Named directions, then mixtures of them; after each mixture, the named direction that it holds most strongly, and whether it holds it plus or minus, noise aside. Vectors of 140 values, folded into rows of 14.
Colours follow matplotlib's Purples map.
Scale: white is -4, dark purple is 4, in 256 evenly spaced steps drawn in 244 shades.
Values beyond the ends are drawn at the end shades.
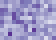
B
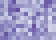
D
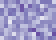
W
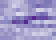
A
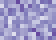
W, plus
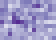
B, plus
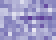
B, minus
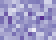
W, minus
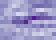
A, plus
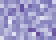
W, plus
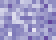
B, minus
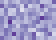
W, minus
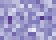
W, minus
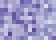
B, plus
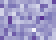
W, minus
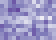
D, plus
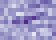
A, plus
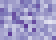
B, plus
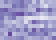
A, minus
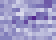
A, plus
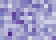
B, plus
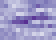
A, plus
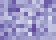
D, plus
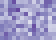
D, plus
